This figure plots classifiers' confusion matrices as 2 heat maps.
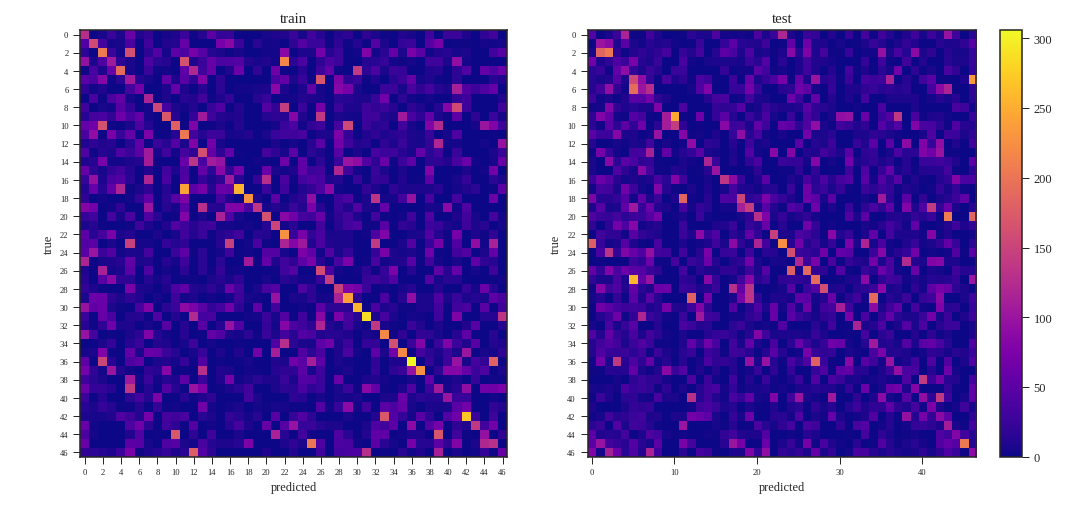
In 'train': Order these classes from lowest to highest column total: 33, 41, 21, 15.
15, 21, 33, 41
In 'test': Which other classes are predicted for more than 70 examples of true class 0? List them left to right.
4, 23, 43
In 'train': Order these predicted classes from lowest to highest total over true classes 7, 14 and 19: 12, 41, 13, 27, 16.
27, 41, 16, 12, 13
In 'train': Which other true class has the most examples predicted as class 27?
17
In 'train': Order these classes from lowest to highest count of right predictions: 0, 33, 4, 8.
0, 8, 4, 33
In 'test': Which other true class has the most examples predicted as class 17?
28
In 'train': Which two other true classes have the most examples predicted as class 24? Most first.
23, 22
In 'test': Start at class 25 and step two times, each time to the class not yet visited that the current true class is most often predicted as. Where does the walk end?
40
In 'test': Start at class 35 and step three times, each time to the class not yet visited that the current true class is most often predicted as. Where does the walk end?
2
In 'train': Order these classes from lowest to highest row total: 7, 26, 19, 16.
7, 26, 16, 19
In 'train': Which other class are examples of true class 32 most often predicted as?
26
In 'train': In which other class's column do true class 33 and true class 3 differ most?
22
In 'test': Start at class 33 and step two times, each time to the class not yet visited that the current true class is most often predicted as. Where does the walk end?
43
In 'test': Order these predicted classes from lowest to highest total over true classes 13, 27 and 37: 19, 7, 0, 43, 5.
0, 43, 19, 7, 5
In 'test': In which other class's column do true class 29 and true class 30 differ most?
12
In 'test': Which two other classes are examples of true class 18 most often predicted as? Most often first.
11, 35
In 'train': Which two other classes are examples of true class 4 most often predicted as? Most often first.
30, 12
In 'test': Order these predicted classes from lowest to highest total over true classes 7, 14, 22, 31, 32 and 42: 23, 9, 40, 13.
9, 23, 40, 13
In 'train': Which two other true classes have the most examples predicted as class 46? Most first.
31, 12
